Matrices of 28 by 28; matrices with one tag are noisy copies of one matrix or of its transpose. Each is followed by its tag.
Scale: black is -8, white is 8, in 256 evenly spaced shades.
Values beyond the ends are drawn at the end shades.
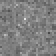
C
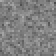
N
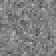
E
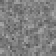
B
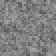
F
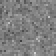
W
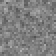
E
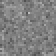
F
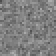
B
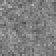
E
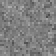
F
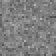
C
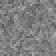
W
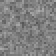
E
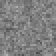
F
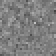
E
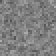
B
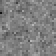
W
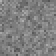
N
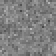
F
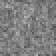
C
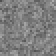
B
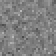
E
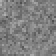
N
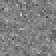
F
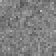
N
